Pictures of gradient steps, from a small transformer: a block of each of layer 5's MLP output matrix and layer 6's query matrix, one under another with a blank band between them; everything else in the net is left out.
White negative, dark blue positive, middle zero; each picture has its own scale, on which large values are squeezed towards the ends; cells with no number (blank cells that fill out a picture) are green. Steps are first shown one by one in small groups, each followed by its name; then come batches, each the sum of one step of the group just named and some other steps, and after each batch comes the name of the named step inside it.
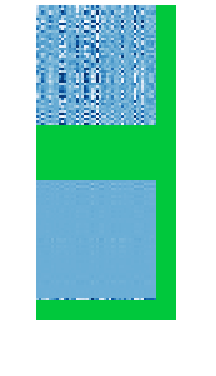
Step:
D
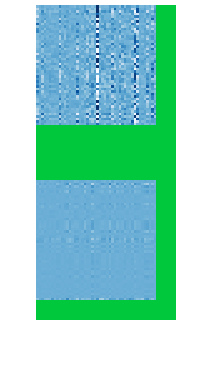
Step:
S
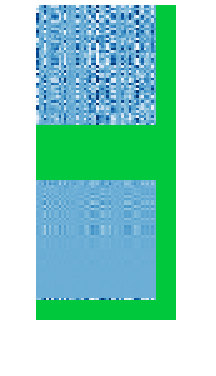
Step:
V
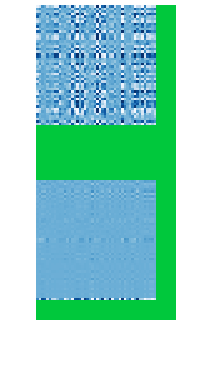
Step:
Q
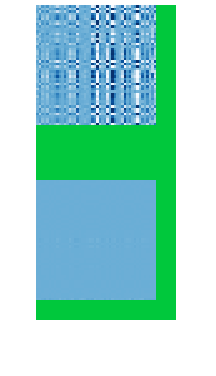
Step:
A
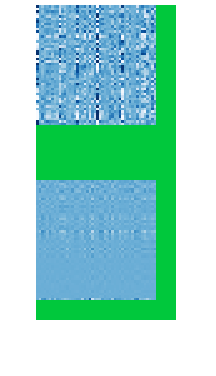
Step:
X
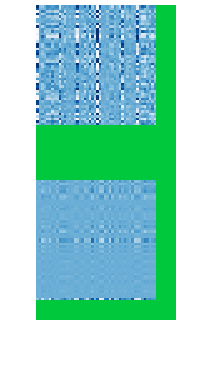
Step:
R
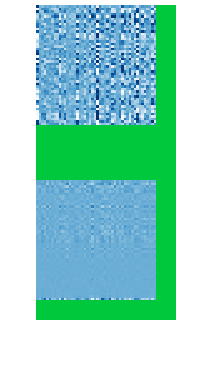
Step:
X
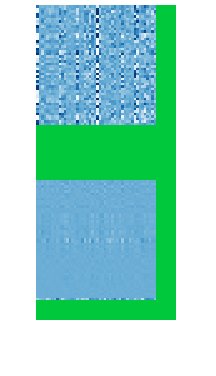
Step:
X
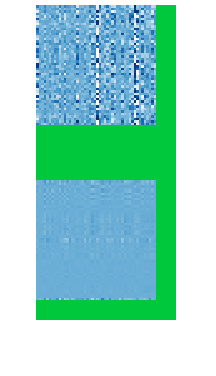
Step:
V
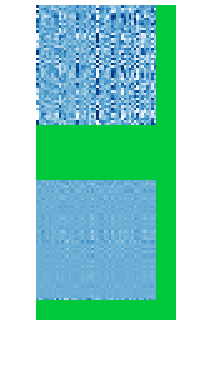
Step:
X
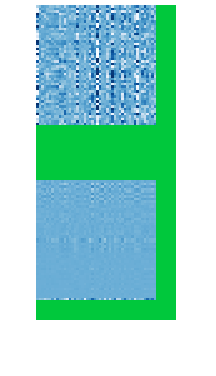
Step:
A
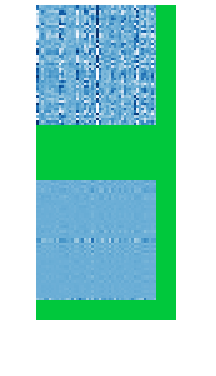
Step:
R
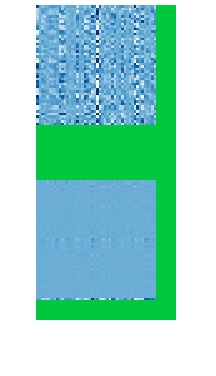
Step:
D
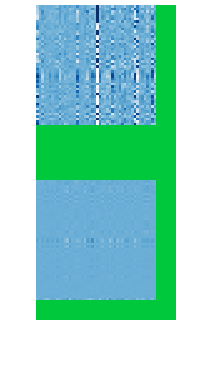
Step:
S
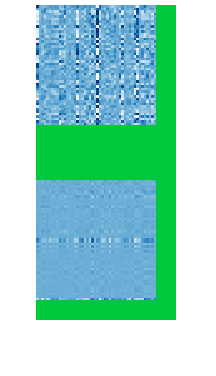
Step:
R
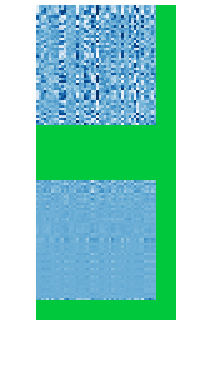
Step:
D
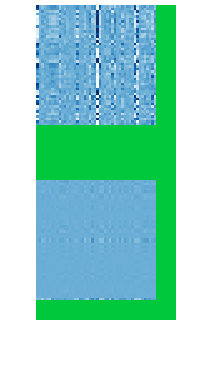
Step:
R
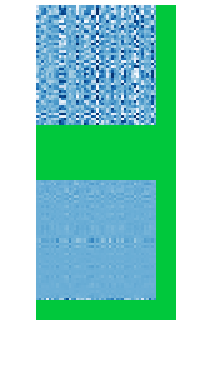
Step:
D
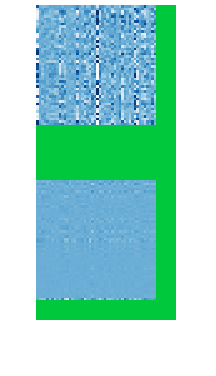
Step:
X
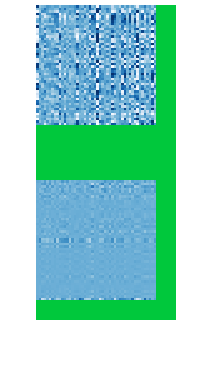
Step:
R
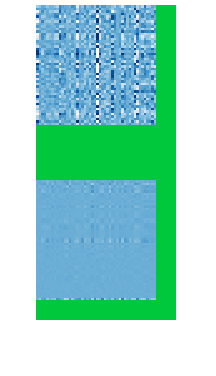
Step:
Q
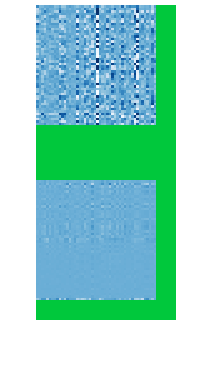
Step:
S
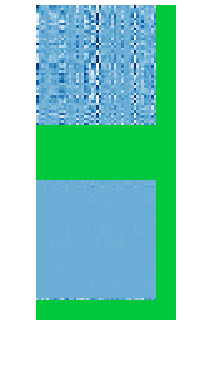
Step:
D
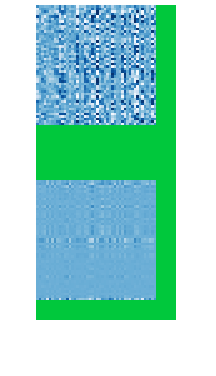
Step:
D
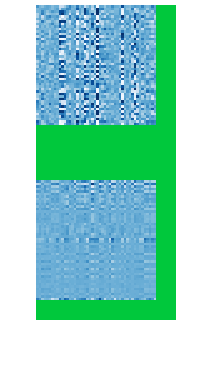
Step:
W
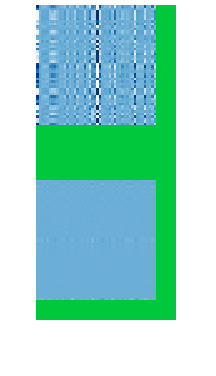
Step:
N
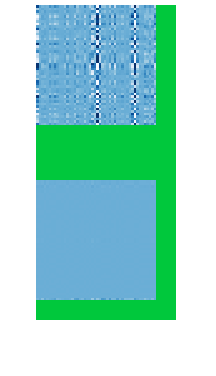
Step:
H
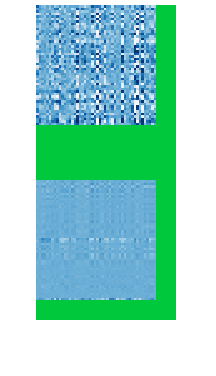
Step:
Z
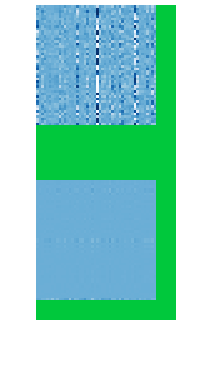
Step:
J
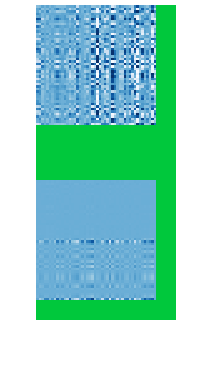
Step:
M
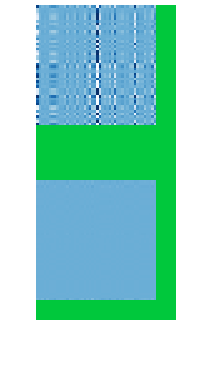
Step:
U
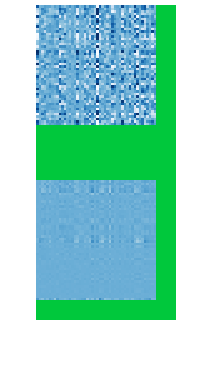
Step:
Z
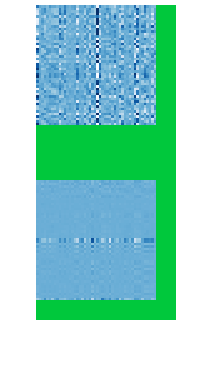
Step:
U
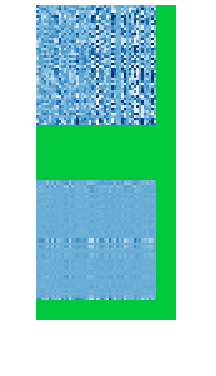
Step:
Z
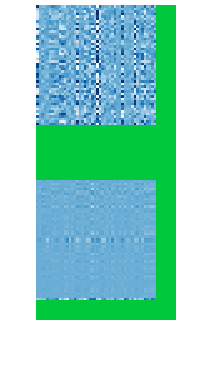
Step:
N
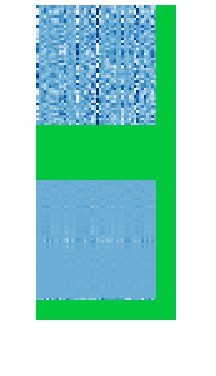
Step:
N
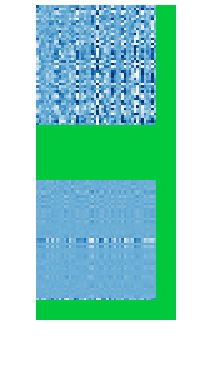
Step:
Z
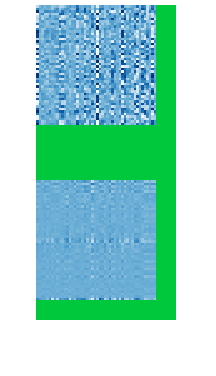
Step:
W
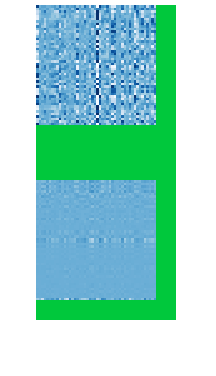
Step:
U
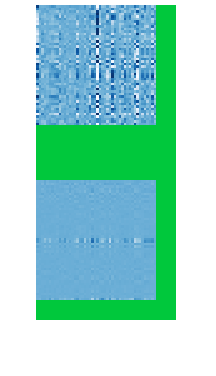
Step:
M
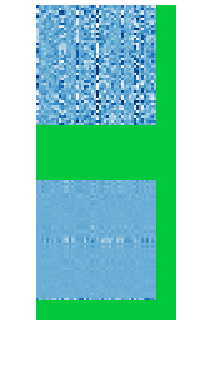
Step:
Z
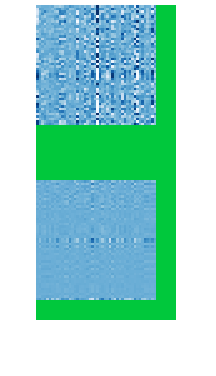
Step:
W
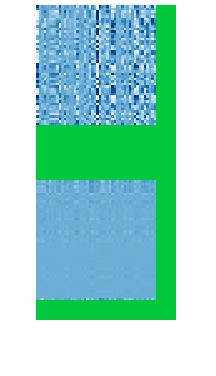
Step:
N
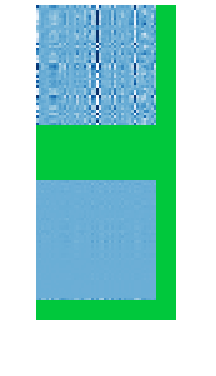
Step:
U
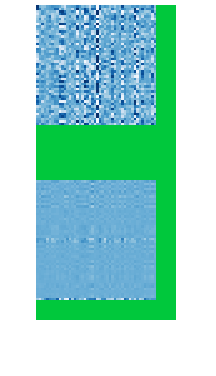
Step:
M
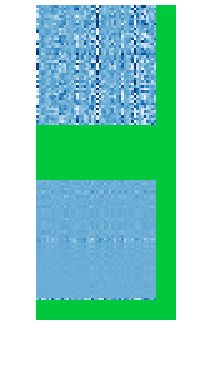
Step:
H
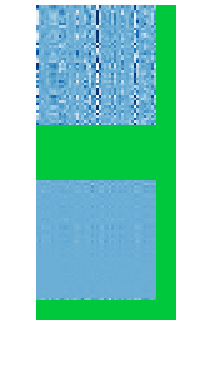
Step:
U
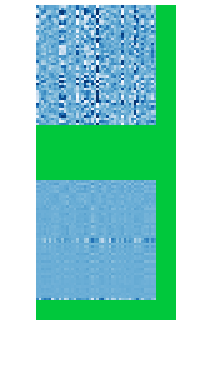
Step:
W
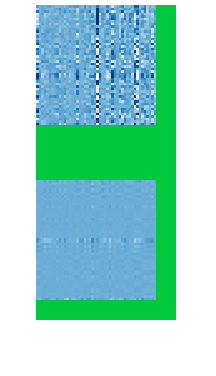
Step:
M
